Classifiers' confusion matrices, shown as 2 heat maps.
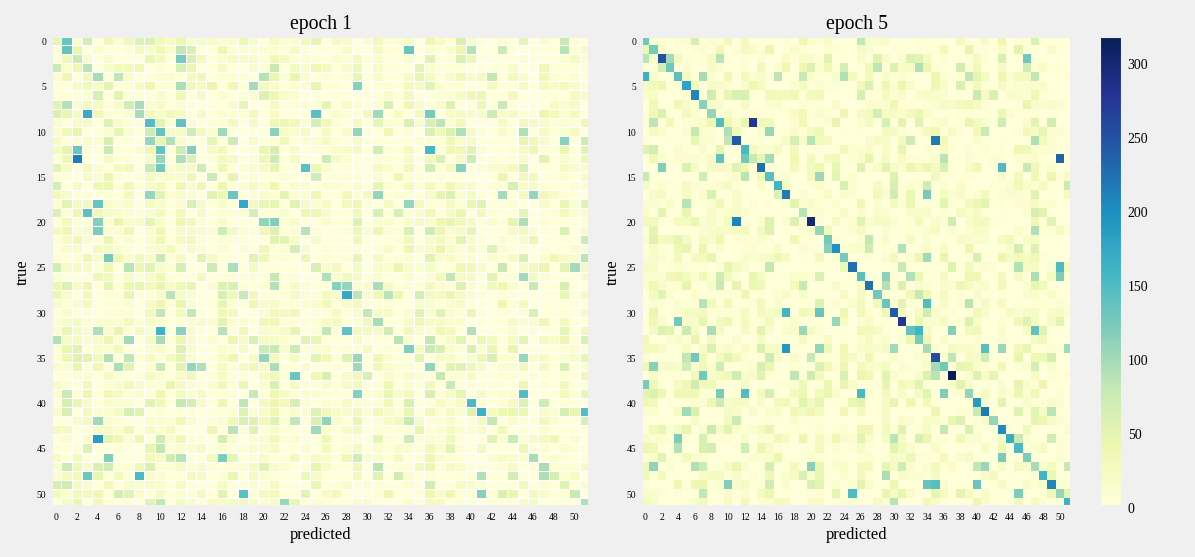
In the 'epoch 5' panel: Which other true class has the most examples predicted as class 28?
3
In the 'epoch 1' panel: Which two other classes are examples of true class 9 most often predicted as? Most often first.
12, 37
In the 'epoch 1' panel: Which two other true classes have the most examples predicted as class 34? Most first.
1, 18
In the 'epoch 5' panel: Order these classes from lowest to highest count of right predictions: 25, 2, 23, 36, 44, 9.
36, 9, 44, 23, 25, 2
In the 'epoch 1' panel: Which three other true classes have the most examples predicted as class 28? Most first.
32, 27, 35
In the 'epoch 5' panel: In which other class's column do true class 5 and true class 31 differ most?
4
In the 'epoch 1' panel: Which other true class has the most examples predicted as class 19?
5
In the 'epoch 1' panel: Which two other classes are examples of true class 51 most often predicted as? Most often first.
22, 10
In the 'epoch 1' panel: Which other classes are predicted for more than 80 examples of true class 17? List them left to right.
9, 31, 43, 46
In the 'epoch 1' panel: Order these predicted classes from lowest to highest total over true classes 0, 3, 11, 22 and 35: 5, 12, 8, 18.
18, 8, 12, 5
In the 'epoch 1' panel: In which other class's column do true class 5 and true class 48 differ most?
8
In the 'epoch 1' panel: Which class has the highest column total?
10
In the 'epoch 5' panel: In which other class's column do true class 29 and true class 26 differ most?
34
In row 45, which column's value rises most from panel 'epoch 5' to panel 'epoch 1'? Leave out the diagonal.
10
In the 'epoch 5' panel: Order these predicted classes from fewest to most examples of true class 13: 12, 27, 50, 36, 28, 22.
28, 22, 27, 36, 12, 50
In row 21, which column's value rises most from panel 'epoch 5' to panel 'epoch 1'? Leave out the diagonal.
4
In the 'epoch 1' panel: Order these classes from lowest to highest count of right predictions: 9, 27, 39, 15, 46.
39, 15, 46, 27, 9
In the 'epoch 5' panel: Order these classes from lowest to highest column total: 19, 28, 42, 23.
42, 28, 23, 19
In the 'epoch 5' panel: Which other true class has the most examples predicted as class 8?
32
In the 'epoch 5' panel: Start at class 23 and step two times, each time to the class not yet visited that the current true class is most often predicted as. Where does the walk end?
27
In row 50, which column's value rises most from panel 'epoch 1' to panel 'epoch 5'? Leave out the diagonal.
25
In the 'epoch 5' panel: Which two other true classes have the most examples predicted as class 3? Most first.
2, 32
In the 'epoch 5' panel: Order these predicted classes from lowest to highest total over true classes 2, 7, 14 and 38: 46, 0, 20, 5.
20, 5, 0, 46
